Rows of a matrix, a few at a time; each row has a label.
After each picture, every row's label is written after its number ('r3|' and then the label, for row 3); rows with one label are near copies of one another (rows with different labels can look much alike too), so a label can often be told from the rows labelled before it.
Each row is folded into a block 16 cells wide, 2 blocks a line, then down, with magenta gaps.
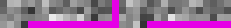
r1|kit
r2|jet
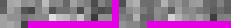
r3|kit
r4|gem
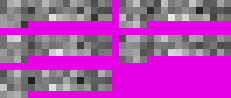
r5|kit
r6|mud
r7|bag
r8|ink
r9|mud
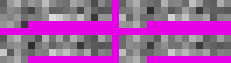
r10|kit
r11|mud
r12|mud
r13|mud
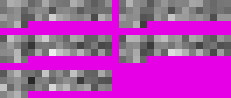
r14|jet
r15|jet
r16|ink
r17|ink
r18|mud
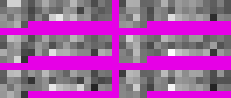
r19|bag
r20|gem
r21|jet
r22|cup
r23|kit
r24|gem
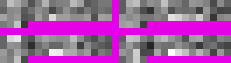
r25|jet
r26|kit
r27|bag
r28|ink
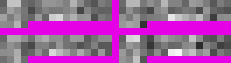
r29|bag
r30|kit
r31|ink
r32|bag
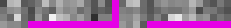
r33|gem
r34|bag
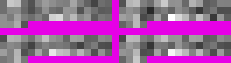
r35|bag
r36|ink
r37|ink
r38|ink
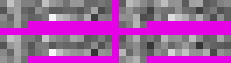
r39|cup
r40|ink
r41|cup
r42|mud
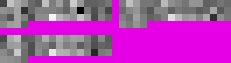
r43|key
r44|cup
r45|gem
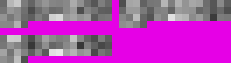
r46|bag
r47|gem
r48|bag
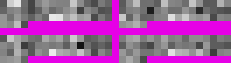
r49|bag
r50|mud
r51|key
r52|kit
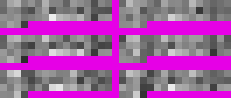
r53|kit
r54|key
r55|kit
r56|gem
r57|bag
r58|jet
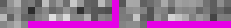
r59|mud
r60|gem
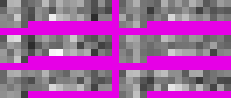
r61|gem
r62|mud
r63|bag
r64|cup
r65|kit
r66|ink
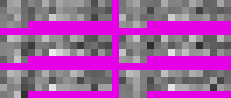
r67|gem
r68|mud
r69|ink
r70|mud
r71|jet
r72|cup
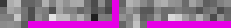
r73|gem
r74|ink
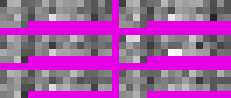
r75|gem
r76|gem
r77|jet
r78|bag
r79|jet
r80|mud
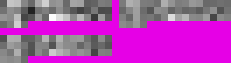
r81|ink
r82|cup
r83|gem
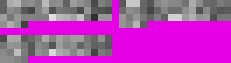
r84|kit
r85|bag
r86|gem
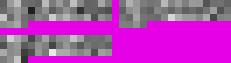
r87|mud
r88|cup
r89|jet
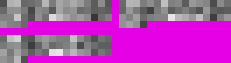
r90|gem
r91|kit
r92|bag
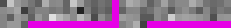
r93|key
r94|jet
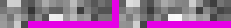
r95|bag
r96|bag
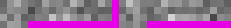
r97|mud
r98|cup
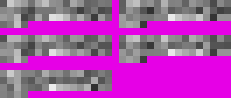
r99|ink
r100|kit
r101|ink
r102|kit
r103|cup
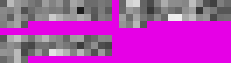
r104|key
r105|bag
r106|ink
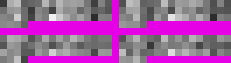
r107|gem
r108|gem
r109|jet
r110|mud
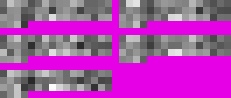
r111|jet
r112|bag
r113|mud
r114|bag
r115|ink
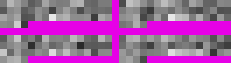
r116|jet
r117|ink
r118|mud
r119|kit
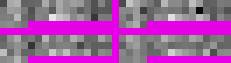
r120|gem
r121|key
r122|mud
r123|cup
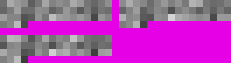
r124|jet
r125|jet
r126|jet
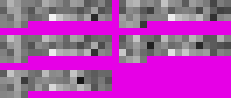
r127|cup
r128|kit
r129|cup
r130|mud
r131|key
